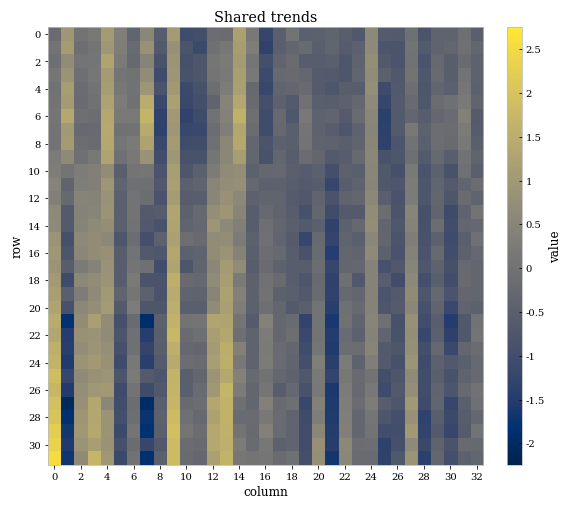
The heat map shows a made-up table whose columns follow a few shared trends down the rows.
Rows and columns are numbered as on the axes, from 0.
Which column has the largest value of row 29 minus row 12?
0
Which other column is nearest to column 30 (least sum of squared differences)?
19
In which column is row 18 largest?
9
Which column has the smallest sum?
21
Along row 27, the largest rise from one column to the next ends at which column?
2
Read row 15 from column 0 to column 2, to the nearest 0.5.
1 -1 0.5
